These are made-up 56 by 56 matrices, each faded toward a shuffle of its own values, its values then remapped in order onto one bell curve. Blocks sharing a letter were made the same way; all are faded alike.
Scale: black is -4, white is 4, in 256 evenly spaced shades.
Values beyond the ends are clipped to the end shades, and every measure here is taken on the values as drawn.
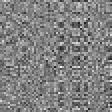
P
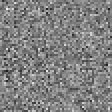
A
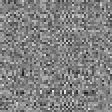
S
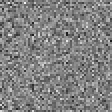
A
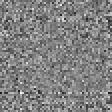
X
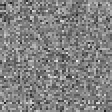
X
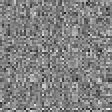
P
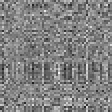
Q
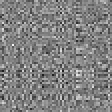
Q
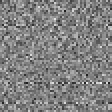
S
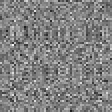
P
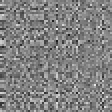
Q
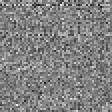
X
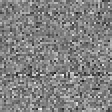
X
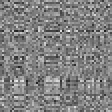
Q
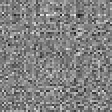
S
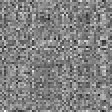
P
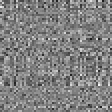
P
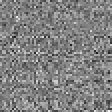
S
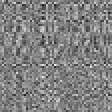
Q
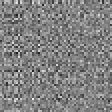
Q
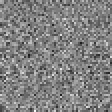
A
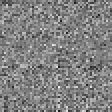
X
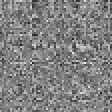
S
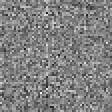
X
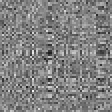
Q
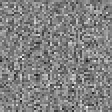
A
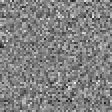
A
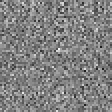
A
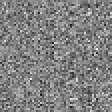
A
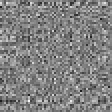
P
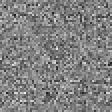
X
